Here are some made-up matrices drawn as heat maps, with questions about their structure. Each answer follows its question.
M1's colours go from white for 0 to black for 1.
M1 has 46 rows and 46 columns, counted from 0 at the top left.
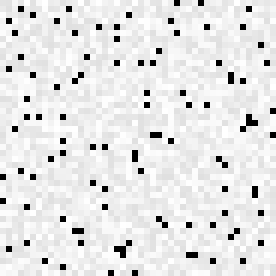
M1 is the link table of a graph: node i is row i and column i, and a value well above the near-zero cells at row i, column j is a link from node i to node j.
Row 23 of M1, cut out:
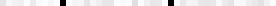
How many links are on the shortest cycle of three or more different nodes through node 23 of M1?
7
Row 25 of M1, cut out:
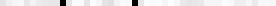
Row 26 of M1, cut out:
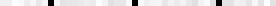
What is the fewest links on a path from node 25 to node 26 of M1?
2
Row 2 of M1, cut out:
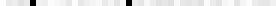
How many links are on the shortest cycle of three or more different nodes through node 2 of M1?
6
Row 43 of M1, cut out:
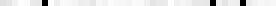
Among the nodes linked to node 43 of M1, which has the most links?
node 40
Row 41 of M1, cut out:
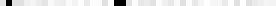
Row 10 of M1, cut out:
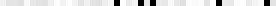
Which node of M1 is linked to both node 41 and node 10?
node 19
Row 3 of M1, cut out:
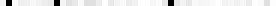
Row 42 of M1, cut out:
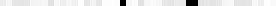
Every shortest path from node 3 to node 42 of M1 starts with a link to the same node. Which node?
node 1
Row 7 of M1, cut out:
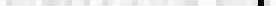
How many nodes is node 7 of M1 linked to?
1
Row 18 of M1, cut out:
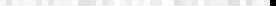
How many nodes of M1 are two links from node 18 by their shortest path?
1
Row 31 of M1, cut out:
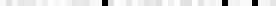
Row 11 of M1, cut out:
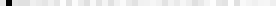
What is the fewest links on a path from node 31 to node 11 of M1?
5
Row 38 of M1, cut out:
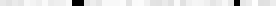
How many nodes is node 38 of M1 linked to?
3
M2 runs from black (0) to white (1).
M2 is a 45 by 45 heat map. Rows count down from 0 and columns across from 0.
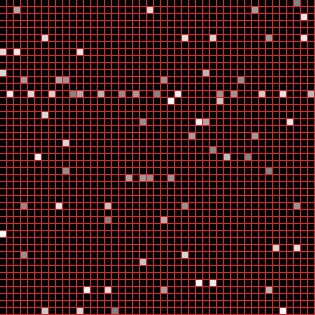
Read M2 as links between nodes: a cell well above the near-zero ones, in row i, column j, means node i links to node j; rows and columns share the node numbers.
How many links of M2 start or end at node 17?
5
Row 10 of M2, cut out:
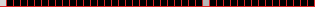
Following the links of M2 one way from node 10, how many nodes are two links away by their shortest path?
5
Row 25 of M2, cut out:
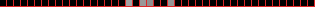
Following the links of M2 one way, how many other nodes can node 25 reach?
7
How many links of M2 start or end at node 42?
3
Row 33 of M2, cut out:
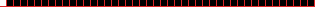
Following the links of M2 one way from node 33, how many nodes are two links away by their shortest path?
1
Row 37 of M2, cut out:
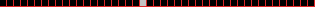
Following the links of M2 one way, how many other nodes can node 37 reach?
2
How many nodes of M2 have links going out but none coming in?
1
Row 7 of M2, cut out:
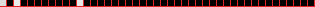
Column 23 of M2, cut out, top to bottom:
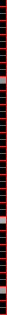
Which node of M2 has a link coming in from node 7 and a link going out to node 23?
node 11
